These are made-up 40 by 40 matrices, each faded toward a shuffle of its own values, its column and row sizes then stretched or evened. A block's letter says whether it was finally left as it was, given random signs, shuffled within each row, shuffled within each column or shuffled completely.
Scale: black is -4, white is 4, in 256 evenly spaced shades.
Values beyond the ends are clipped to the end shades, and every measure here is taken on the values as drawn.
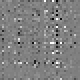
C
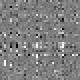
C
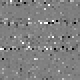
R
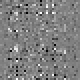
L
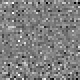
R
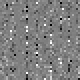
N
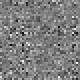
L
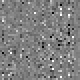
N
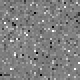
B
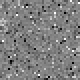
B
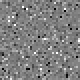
B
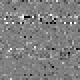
R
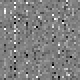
N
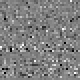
R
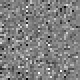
N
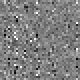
N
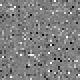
B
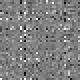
C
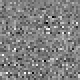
R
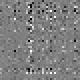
L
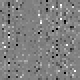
N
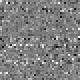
R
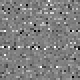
R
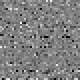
R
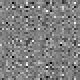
C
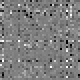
L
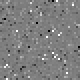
B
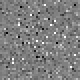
B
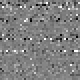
R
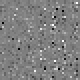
N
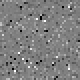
B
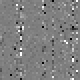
N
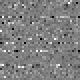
R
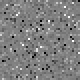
B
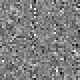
N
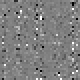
N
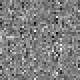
N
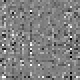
L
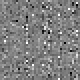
N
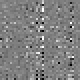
C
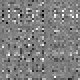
C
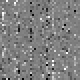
N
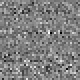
R
